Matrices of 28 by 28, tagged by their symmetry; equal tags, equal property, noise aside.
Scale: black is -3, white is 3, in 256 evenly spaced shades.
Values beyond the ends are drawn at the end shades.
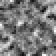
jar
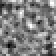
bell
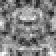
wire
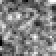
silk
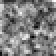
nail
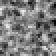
silk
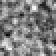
nail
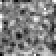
nail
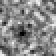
bell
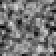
jar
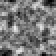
jar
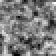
silk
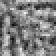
nail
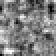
nail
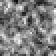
silk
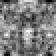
wire
